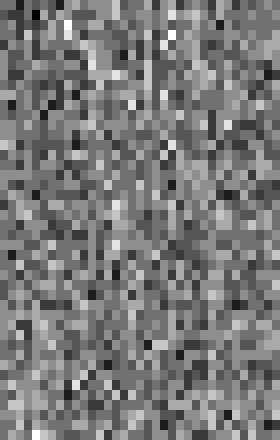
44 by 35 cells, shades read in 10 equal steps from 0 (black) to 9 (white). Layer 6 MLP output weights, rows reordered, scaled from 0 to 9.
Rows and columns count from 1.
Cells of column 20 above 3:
31
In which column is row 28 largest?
18
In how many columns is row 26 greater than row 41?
12
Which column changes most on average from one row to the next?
10
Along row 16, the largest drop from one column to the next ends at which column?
22
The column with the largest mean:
17
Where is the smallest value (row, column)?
2, 5
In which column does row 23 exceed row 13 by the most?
32
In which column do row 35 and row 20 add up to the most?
20
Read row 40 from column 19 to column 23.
3 5 4 5 2
